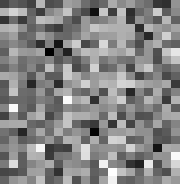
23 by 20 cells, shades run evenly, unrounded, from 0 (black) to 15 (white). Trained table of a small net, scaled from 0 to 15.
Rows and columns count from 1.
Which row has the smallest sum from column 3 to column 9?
4
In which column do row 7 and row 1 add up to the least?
6
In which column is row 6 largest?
12
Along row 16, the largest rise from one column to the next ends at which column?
14
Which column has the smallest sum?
7
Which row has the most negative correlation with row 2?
19
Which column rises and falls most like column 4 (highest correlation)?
20
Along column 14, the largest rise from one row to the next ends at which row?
16
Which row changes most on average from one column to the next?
2
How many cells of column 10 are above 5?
20
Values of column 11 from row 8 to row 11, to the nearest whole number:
10 12 9 9
